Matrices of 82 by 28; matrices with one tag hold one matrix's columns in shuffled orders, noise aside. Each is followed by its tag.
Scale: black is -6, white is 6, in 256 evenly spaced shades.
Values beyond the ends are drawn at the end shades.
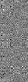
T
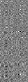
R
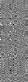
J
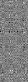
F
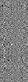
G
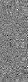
T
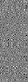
T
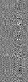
J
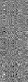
R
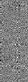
G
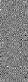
T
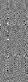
J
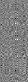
J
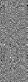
G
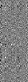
G
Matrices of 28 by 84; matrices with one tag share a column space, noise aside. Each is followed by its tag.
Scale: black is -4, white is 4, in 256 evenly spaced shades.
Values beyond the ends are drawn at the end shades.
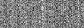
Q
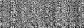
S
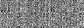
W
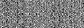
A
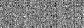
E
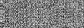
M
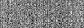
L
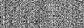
Q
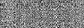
M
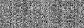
Q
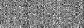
E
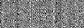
A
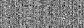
E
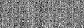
S
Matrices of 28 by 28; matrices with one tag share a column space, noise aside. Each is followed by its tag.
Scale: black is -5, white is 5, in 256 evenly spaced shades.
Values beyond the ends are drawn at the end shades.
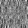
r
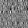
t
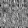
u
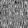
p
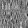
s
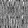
r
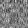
u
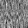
s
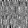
r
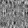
p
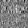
t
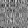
u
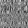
t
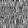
r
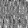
r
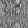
p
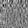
u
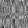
r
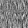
s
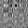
u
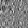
t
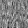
s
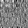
u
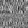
t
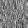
s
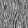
s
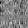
p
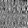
t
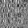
u
